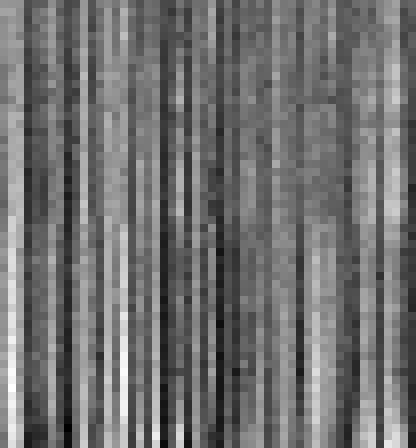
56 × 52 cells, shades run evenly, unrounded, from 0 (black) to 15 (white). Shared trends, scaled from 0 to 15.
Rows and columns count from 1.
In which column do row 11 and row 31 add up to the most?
2
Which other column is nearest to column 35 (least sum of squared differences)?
15
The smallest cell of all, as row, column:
54, 9
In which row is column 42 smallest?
13
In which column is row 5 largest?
16
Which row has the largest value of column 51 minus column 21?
56
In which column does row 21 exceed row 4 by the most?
18
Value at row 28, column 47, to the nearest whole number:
10
